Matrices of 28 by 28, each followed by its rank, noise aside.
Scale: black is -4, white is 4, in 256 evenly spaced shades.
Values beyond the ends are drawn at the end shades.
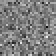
six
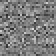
six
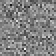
eight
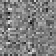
eight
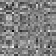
four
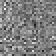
eight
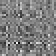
three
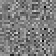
six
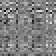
three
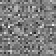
six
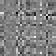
three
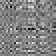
three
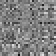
six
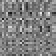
three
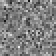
eight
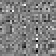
four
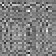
three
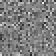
six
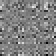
three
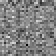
six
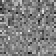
six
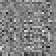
four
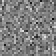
eight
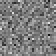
eight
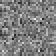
eight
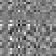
three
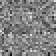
six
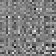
four
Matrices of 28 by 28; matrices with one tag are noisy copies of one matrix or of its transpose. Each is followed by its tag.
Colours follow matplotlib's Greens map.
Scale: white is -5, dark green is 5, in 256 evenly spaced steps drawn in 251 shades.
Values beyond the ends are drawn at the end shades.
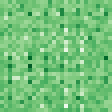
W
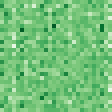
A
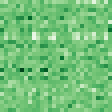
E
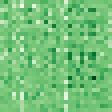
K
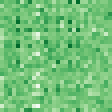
E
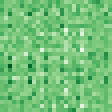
W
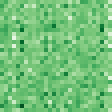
A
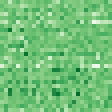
K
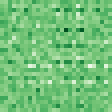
W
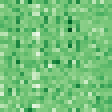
E
